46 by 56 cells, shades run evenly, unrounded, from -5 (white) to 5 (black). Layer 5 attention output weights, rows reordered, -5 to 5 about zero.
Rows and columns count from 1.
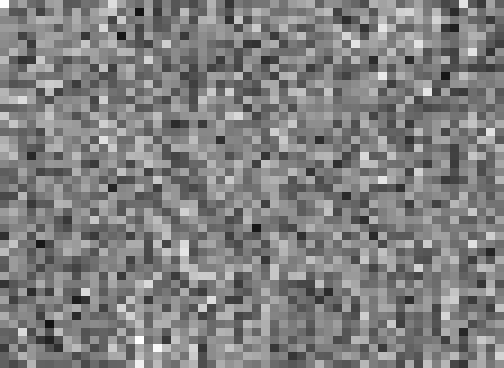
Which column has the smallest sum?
43
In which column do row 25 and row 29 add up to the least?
19
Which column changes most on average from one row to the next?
15
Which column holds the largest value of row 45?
33
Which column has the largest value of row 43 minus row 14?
6
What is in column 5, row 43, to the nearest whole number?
3
